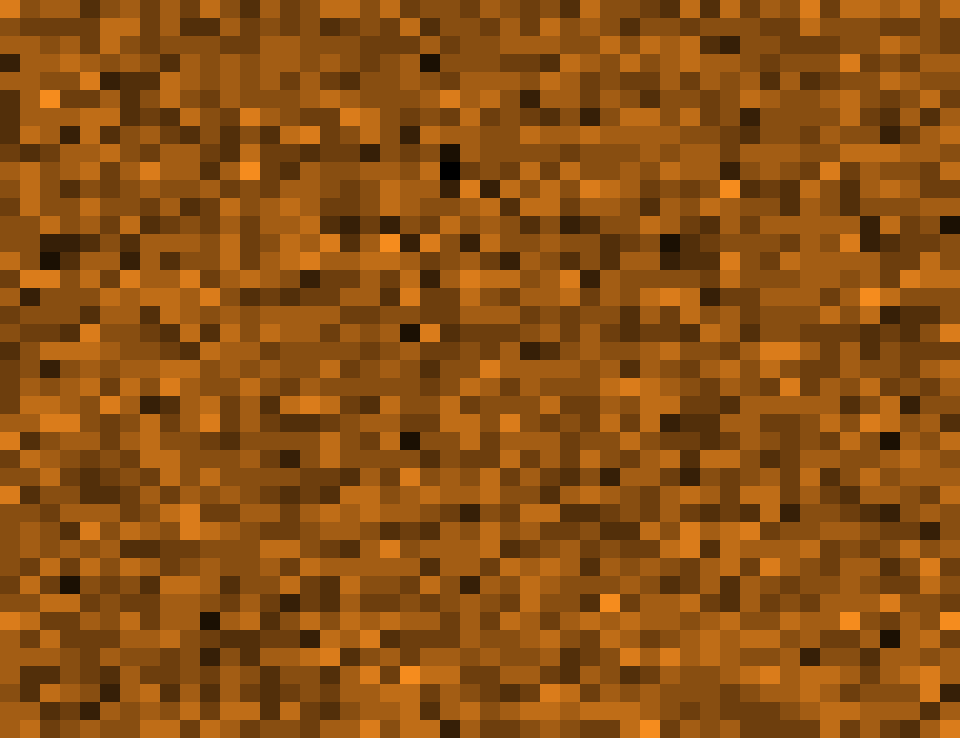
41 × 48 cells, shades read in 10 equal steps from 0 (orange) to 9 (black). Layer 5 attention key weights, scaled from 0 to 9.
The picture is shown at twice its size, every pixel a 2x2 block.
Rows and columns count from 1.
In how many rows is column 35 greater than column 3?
16
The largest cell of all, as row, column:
10, 23
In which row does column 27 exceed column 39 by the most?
20
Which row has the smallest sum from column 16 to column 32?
35
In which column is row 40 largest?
5
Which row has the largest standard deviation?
14
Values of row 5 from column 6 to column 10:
7 6 6 2 3
